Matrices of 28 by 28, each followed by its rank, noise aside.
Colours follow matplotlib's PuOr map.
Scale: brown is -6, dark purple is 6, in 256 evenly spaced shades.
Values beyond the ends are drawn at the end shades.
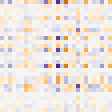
two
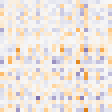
three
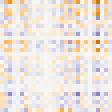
two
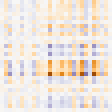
one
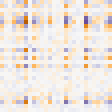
one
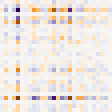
one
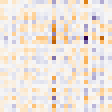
two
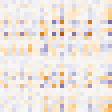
two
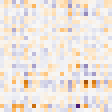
three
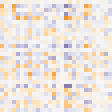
three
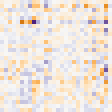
three
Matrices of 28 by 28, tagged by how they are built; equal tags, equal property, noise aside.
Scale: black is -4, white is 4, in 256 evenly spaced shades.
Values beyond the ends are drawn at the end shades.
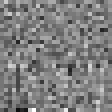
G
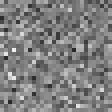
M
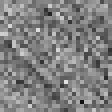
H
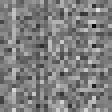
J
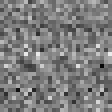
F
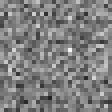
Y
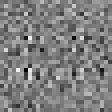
G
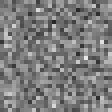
J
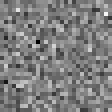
M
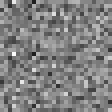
J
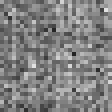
Y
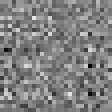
G
